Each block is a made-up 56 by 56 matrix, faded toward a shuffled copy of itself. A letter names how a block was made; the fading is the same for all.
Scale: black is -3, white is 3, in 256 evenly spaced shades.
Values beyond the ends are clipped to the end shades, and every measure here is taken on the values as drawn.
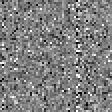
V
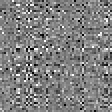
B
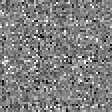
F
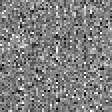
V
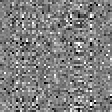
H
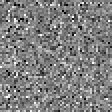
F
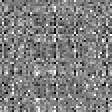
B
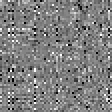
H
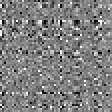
B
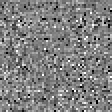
F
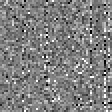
V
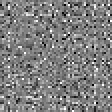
H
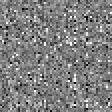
F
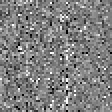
V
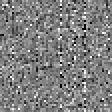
V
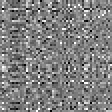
B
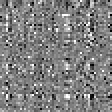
H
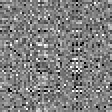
H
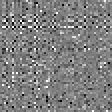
B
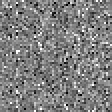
V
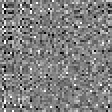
H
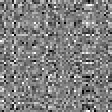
B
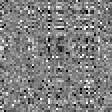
H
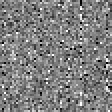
V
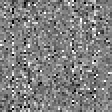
V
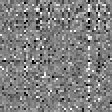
H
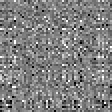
H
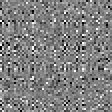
B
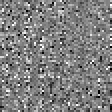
V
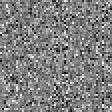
V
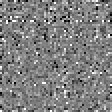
F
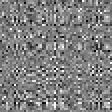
B
